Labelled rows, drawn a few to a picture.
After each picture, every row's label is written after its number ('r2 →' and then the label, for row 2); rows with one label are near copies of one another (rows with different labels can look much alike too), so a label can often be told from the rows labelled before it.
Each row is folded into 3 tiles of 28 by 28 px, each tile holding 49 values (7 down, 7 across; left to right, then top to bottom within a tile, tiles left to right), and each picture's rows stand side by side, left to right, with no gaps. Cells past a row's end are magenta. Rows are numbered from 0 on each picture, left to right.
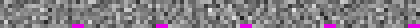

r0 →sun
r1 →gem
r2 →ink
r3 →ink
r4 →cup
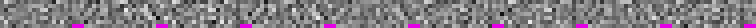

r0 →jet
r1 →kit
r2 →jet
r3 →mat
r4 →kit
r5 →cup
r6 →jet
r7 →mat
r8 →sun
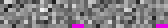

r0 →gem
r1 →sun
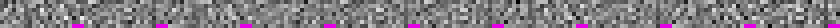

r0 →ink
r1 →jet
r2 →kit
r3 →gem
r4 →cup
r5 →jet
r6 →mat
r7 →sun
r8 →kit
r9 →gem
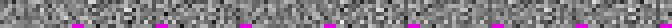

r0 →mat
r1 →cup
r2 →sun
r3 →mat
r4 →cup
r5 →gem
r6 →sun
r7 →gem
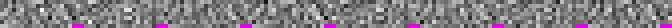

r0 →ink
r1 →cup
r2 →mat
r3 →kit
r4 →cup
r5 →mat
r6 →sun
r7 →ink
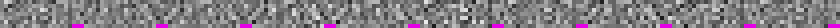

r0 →cup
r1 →ink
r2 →mat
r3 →mat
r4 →mat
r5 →jet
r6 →cup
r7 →kit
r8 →gem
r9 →jet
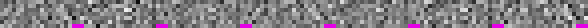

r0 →ink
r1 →gem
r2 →cup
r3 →mat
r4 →jet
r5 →cup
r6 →kit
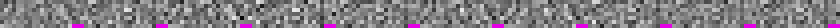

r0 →ink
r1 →cup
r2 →kit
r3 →cup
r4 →sun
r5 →ink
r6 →ink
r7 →jet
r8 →gem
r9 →cup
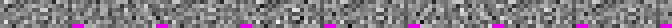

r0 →gem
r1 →ink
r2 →gem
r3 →cup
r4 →cup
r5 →mat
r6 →cup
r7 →cup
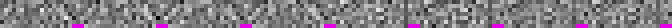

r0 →kit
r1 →kit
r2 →kit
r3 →kit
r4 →gem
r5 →jet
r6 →cup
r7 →cup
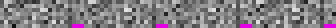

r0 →sun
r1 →cup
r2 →cup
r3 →cup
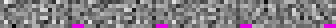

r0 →jet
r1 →sun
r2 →jet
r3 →mat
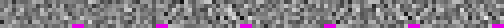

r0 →mat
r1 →cup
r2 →kit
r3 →gem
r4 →mat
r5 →mat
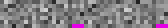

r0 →cup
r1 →cup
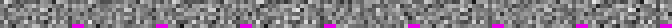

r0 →sun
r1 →jet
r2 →sun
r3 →jet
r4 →ink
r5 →gem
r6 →cup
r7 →gem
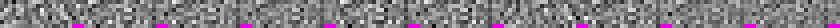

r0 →mat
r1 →jet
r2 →jet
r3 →jet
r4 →jet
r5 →jet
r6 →ink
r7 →cup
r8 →cup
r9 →sun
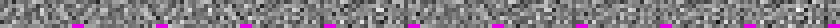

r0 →mat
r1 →kit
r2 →kit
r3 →cup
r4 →cup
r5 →kit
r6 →gem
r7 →sun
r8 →sun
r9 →sun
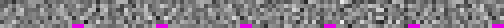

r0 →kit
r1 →mat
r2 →ink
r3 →sun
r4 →jet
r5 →ink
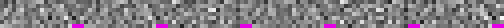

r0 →ink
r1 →ink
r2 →jet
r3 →kit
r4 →jet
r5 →kit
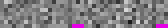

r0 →cup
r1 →sun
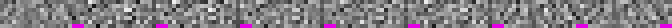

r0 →ink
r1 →gem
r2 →gem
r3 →jet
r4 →jet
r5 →gem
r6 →mat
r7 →mat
